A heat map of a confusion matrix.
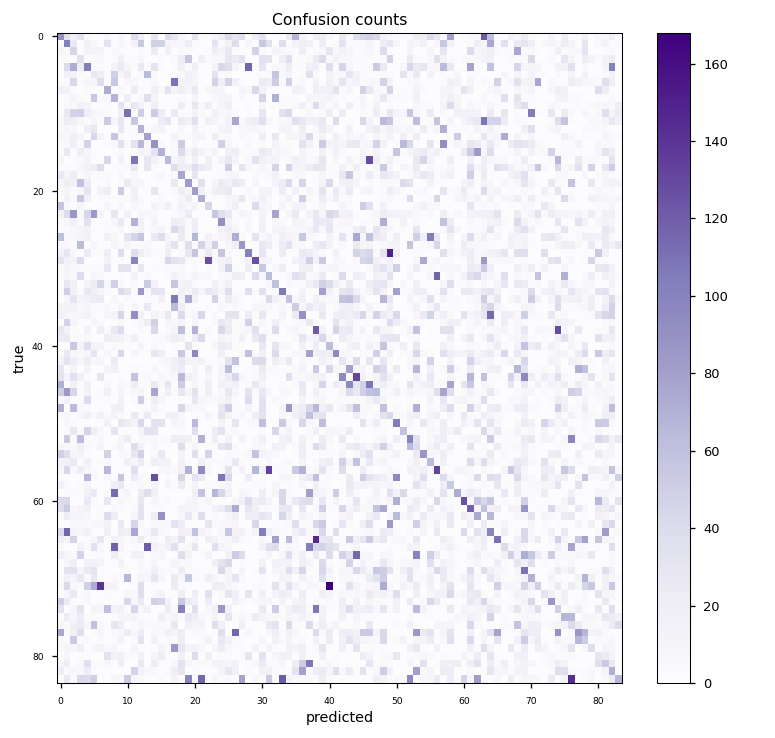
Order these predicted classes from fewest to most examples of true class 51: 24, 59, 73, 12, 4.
73, 12, 59, 24, 4
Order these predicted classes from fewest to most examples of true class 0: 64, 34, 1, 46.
34, 1, 46, 64
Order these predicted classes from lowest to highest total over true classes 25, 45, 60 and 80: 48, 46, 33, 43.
48, 33, 43, 46
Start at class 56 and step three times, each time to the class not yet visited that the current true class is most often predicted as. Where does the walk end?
76
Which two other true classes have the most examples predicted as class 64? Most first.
36, 1
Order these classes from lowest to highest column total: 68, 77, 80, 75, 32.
77, 80, 75, 32, 68
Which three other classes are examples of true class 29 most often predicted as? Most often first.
22, 11, 63
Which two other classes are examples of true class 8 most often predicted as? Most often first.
32, 5
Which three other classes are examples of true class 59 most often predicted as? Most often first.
8, 37, 23
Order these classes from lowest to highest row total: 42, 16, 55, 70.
55, 42, 70, 16
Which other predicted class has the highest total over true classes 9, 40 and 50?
69
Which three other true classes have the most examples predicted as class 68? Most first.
2, 43, 76
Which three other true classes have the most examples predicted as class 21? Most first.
83, 56, 52
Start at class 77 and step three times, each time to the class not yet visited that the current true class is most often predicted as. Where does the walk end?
44
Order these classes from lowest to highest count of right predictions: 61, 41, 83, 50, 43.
83, 43, 41, 50, 61
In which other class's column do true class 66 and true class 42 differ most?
13
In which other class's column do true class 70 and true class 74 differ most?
38
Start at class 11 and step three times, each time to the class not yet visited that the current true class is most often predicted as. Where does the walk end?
37
